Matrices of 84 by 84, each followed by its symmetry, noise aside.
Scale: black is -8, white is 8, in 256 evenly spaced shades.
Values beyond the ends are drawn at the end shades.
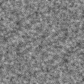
same after a half turn.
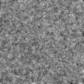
antisymmetric.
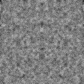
mirrored left to right.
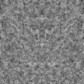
mirrored left to right.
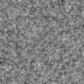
symmetric.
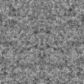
mirrored left to right.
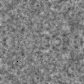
mirrored top to bottom.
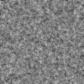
antisymmetric.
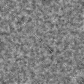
symmetric.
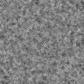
symmetric.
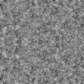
mirrored top to bottom.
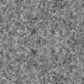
mirrored top to bottom.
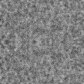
mirrored top to bottom.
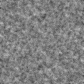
same after a half turn.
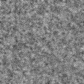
antisymmetric.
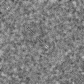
symmetric.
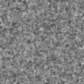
antisymmetric.
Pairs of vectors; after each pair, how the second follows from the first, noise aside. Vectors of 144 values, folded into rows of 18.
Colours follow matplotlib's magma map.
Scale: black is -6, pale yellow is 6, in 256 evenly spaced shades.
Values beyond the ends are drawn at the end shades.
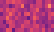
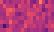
reversed, negated, partly zeroed.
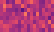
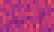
wrapped around, shrunk.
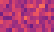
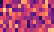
wrapped around, scaled up.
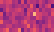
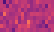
wrapped around, partly zeroed.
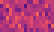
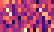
wrapped around, scaled up.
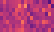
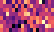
wrapped around, negated, scaled up.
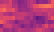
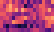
wrapped around, negated, scaled up.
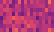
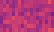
shrunk.
